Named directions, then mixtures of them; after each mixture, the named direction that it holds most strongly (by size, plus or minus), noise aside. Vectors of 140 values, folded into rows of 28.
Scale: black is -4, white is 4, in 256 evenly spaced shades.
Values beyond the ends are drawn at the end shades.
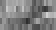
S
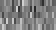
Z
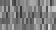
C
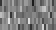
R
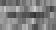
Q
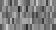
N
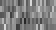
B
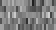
R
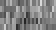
B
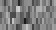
N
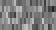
C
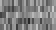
B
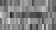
R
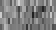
N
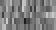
Z
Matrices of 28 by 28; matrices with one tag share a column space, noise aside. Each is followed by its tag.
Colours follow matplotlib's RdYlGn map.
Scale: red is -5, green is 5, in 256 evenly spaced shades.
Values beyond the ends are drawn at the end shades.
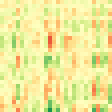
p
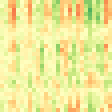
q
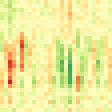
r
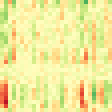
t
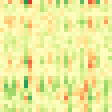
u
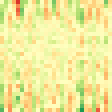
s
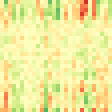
s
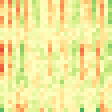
q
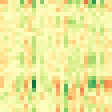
u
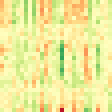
q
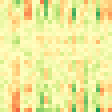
s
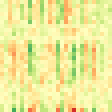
q
